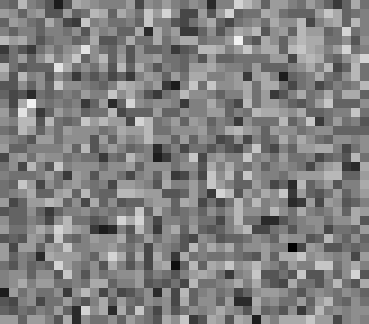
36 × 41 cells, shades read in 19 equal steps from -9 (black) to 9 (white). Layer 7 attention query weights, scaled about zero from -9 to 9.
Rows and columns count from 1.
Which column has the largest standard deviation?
27
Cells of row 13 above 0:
17
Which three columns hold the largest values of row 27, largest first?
7, 37, 14
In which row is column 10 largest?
6
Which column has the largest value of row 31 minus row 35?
34
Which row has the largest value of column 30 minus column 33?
28
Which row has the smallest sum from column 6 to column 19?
9
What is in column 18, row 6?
-2
